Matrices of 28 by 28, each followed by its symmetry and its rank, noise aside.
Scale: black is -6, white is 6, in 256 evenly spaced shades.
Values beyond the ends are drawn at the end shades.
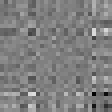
symmetric, rank one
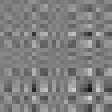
symmetric, rank one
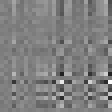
no symmetry, rank one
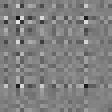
symmetric, rank one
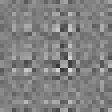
symmetric, rank one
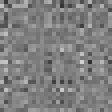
antisymmetric, rank two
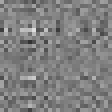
no symmetry, rank two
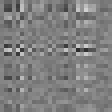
no symmetry, rank one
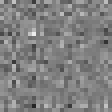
no symmetry, rank three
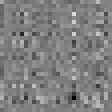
no symmetry, rank three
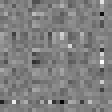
antisymmetric, rank two
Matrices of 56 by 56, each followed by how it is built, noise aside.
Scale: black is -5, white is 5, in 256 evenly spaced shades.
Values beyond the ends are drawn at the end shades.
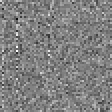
uneven columns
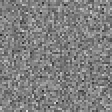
noise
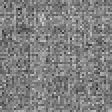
blocks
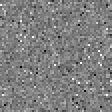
sparse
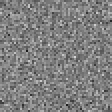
noise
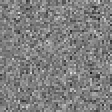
low rank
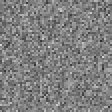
noise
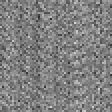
repeating rows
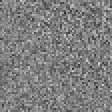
upper triangular
